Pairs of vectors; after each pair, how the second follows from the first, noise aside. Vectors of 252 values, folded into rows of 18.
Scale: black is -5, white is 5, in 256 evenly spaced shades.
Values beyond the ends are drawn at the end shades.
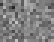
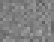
wrapped around, negated, shrunk.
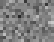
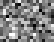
wrapped around, scaled up.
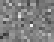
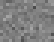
wrapped around, negated, shrunk.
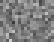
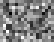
wrapped around, scaled up.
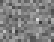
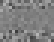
partly zeroed.
